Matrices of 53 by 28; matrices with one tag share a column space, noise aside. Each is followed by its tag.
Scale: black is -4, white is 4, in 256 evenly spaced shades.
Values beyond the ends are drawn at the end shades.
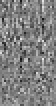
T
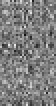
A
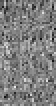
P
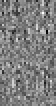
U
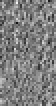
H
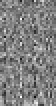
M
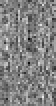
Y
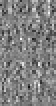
U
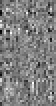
U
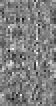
Y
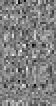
A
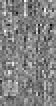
U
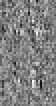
U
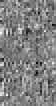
U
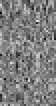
P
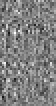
U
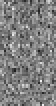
A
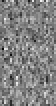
M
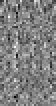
P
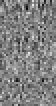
P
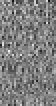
A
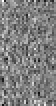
M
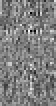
U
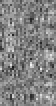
Y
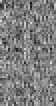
H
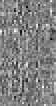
U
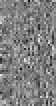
M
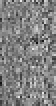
M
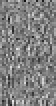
M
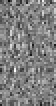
A
